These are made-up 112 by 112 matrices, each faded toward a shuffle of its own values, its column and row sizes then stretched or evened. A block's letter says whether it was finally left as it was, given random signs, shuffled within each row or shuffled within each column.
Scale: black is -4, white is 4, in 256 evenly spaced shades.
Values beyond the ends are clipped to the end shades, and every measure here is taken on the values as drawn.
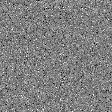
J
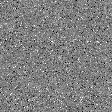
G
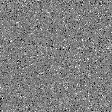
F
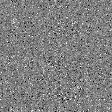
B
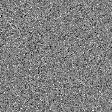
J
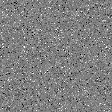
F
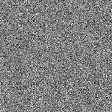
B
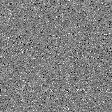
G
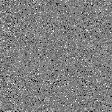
B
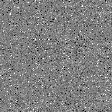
B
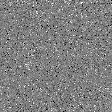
F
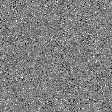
B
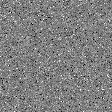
G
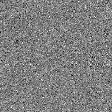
B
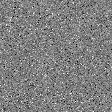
G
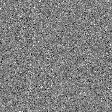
J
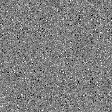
F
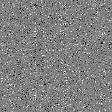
F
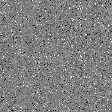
F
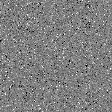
J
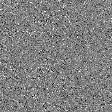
F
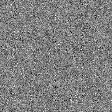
F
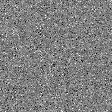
J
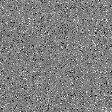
F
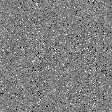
F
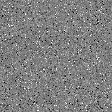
J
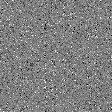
J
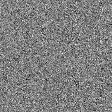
J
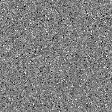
F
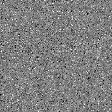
B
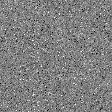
J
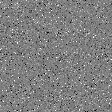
G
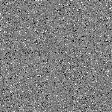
F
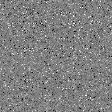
F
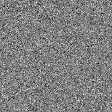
F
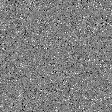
G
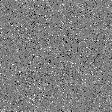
F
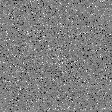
G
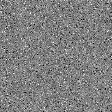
J
